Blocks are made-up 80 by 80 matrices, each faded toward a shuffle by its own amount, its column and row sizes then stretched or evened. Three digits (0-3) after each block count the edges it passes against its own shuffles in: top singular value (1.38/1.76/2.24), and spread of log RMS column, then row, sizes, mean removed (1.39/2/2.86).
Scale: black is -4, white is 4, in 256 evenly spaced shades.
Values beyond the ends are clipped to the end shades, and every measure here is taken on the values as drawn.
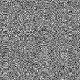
3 0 1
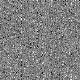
0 2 0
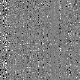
0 3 1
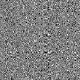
2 2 1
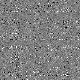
0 2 2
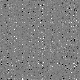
0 2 1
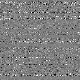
0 0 3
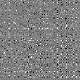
3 2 2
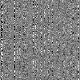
2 3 0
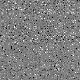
2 0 1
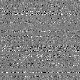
1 0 3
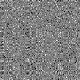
3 1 0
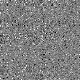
1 1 1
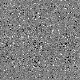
0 1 2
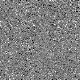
1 1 1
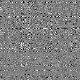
1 2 3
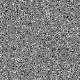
1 1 1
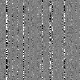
3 3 0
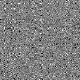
2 2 2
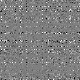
1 2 3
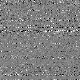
0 0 3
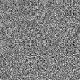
2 1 0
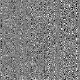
1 3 1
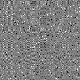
3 0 0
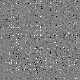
0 2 2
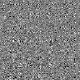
1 2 2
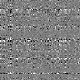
3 2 3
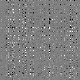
2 3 2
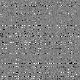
2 2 3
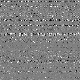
3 0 3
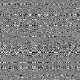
3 0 3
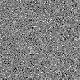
2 0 0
